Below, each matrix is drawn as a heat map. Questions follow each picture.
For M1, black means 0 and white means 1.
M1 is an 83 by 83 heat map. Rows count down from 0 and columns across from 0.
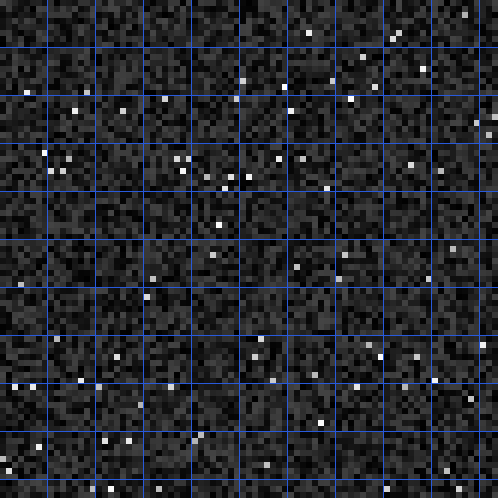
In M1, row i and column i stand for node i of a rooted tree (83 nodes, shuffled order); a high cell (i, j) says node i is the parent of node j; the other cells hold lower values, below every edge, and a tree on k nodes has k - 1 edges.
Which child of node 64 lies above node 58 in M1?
16
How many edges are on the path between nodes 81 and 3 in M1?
4
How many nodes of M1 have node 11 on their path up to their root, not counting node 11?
2
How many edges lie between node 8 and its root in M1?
4
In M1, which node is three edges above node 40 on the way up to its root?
59
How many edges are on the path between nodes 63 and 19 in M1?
2
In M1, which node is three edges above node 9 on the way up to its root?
26
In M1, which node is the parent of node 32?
73
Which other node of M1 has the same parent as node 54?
37
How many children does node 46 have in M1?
3
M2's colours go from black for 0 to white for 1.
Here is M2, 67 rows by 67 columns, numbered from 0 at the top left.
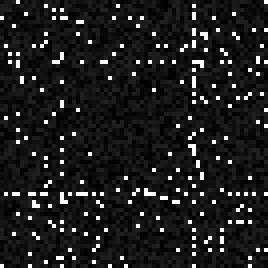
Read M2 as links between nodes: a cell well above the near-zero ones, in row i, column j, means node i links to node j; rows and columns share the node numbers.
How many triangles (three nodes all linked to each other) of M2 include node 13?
3
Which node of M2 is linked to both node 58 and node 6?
node 3
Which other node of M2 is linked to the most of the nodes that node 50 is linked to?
node 4
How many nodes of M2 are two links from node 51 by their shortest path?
10
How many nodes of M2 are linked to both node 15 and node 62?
3
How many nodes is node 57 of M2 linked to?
6
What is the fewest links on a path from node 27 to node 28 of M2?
4
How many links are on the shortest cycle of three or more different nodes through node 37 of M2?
3
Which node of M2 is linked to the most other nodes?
node 48
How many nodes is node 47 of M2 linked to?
5
